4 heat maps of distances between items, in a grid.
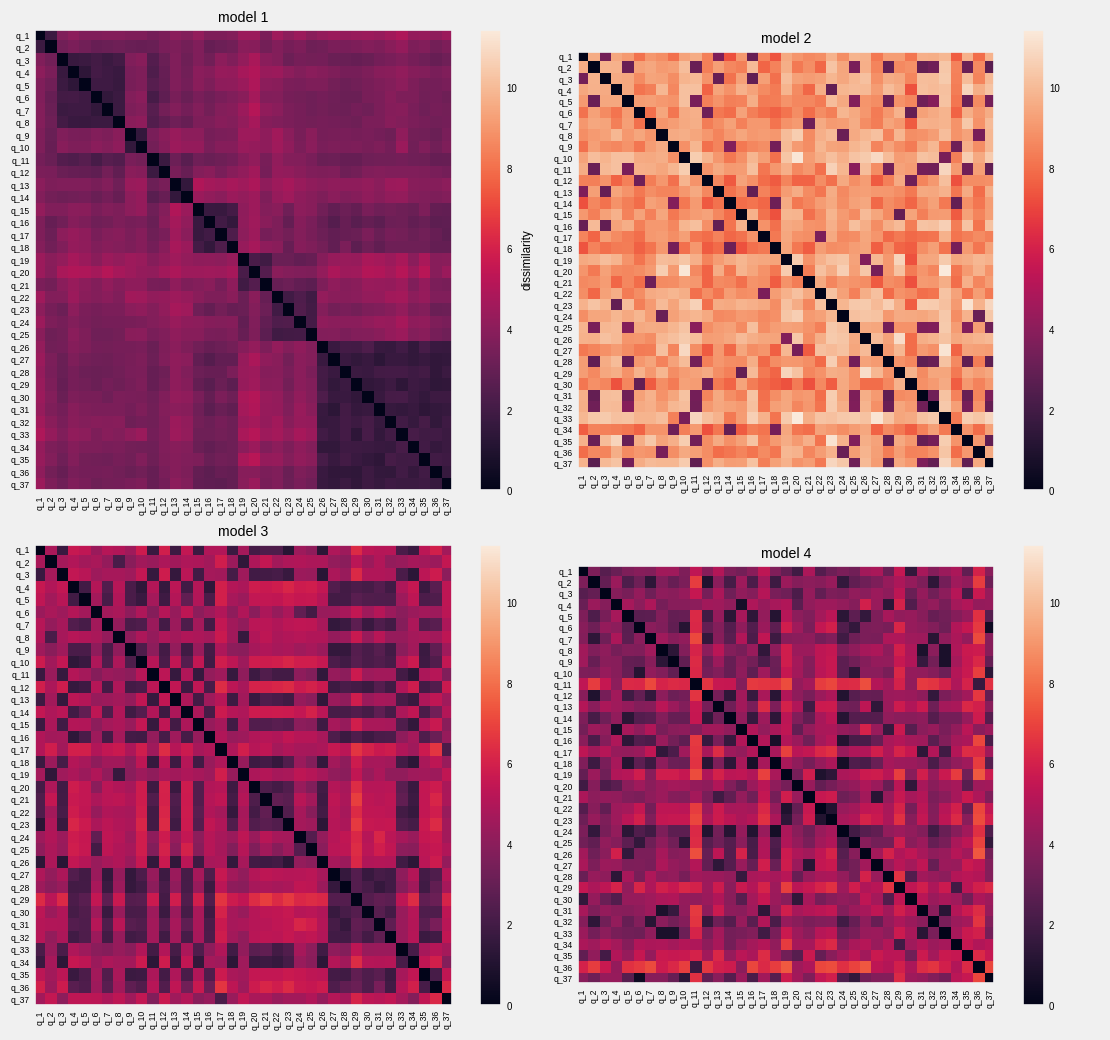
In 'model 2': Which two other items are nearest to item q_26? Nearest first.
q_19, q_30
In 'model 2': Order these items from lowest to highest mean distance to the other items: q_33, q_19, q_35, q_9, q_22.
q_35, q_9, q_22, q_19, q_33
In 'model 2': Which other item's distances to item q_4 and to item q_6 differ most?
q_23
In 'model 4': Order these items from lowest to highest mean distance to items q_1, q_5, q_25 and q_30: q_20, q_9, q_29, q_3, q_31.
q_20, q_3, q_9, q_31, q_29
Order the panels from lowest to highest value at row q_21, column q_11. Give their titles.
model 3, model 1, model 4, model 2
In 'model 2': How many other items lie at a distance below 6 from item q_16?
3
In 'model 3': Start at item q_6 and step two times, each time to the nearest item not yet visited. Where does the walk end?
q_24
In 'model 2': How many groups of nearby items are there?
12
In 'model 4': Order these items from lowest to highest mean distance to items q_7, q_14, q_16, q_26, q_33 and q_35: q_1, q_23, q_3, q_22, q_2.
q_2, q_3, q_1, q_22, q_23
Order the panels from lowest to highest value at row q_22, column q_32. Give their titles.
model 4, model 1, model 3, model 2
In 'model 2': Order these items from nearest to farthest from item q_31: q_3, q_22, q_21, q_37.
q_37, q_22, q_21, q_3
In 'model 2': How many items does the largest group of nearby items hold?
9
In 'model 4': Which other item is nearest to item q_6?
q_37
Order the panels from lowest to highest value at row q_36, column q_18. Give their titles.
model 1, model 3, model 4, model 2
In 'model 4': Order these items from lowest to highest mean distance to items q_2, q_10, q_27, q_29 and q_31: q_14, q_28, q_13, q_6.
q_14, q_6, q_13, q_28
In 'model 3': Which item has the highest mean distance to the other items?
q_17
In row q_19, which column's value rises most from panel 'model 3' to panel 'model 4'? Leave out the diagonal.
q_8
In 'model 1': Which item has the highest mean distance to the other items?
q_20
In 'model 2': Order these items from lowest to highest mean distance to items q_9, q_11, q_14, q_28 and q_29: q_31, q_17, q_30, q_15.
q_31, q_15, q_17, q_30
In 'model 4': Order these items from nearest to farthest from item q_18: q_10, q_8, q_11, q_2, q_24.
q_24, q_2, q_10, q_8, q_11
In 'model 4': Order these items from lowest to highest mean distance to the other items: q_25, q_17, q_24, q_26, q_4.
q_24, q_25, q_4, q_26, q_17
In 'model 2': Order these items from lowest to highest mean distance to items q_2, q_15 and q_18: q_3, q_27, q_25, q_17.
q_25, q_17, q_27, q_3
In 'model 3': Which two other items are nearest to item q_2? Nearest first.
q_19, q_8
